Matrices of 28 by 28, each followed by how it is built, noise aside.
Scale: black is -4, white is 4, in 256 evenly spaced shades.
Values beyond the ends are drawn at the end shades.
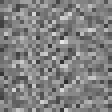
repeating rows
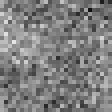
smooth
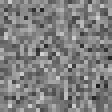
noise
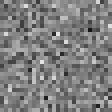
noise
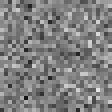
repeating rows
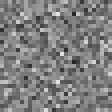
noise
